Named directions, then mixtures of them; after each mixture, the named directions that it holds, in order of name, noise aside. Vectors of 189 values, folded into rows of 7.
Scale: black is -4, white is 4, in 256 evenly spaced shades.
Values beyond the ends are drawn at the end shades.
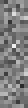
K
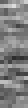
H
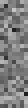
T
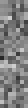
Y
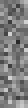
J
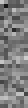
H, T.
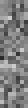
Y.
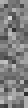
T, Y.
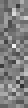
K, T.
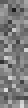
J, T.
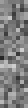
Y.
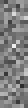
K.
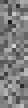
J, K.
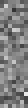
T.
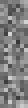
J.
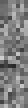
Y.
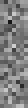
J, K.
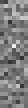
H, K.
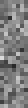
Y.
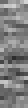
H.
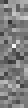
H, K.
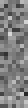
J, T.
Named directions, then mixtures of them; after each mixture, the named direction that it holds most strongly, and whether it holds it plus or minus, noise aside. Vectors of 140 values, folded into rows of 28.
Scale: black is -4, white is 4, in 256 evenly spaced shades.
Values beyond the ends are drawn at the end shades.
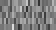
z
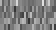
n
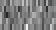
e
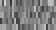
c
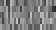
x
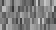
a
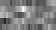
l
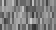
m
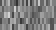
e, minus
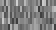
x, minus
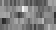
l, plus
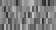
n, minus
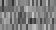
m, minus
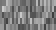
a, plus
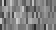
m, plus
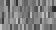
x, plus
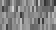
a, minus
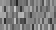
n, minus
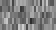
m, minus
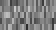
n, minus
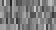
c, plus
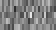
n, plus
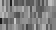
c, plus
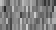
a, minus
